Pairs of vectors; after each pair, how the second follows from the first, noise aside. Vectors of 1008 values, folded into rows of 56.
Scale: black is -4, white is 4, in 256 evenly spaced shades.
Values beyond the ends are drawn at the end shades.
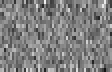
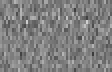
wrapped around, shrunk.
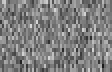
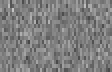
reversed, negated, shrunk.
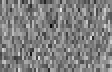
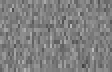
wrapped around, shrunk.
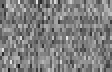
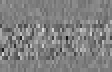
negated, partly zeroed.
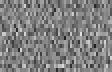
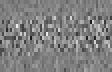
reversed, negated, partly zeroed.
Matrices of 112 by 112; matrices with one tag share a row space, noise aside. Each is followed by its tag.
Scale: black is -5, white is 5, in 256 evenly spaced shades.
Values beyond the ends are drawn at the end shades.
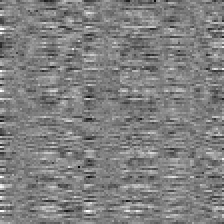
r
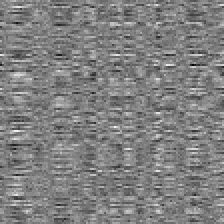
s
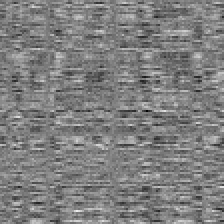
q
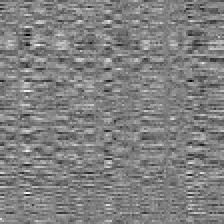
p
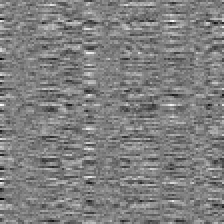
r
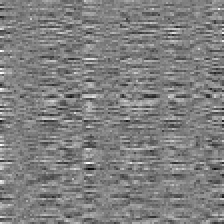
r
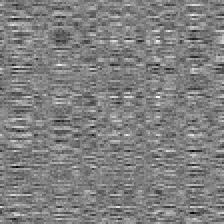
s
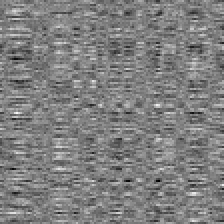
s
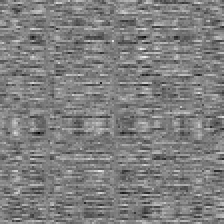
q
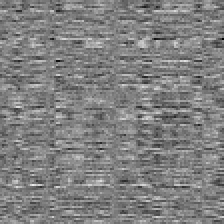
q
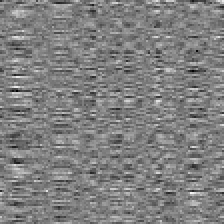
s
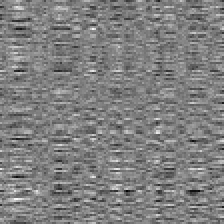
s
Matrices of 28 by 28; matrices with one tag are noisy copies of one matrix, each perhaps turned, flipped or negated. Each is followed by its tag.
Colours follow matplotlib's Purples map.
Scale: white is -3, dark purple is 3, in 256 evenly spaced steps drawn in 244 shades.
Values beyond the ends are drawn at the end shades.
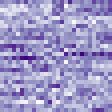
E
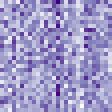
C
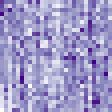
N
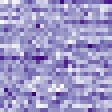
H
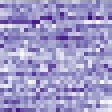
N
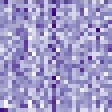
C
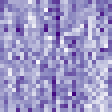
E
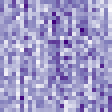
N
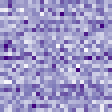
C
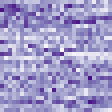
E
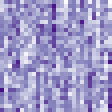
H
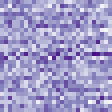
C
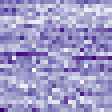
E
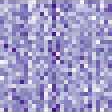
C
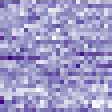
E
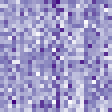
C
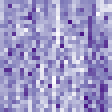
E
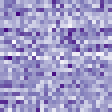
C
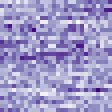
N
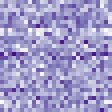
C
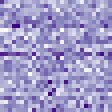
C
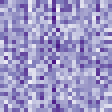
C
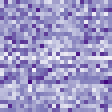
C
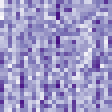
H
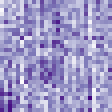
N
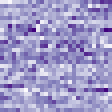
N
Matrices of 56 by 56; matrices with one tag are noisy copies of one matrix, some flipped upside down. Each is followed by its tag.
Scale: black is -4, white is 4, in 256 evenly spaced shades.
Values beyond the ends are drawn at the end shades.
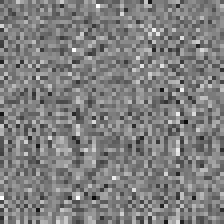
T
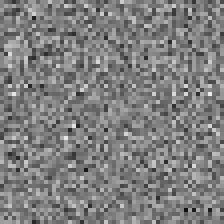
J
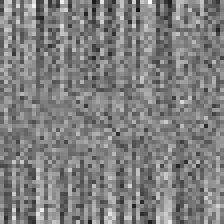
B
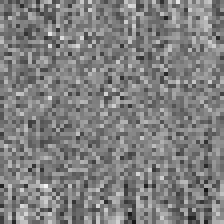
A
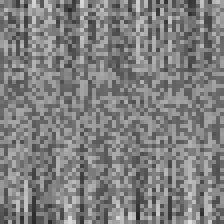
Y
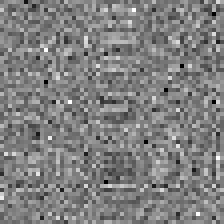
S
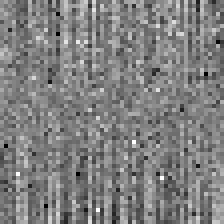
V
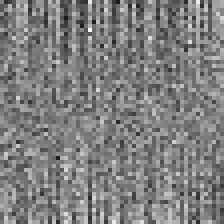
V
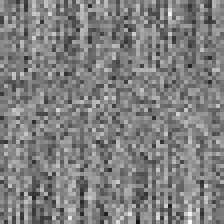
Y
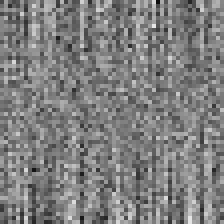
Y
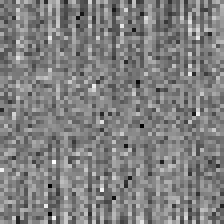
V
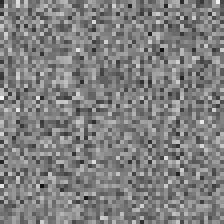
T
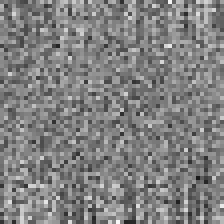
A
